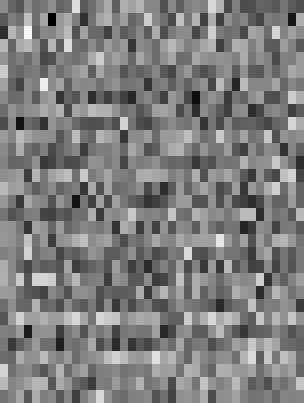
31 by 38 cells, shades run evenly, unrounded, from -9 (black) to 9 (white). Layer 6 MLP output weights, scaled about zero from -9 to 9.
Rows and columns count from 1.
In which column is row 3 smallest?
1
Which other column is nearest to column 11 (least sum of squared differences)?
36
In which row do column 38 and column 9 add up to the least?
13
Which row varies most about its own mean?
2
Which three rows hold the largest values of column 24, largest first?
20, 25, 11
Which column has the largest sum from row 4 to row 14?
37
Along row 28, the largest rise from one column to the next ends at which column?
34
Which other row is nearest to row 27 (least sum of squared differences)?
24
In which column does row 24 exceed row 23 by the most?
5
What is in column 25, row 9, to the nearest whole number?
-6
